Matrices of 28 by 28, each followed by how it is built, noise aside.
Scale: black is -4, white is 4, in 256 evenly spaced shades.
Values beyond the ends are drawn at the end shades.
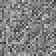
Hankel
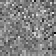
upper triangular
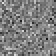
noise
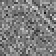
Toeplitz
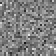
noise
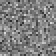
noise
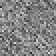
Toeplitz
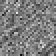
Hankel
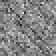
Toeplitz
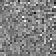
upper triangular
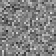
noise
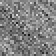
Toeplitz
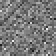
Hankel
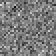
Hankel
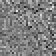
upper triangular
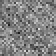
Toeplitz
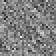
Toeplitz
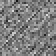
Hankel
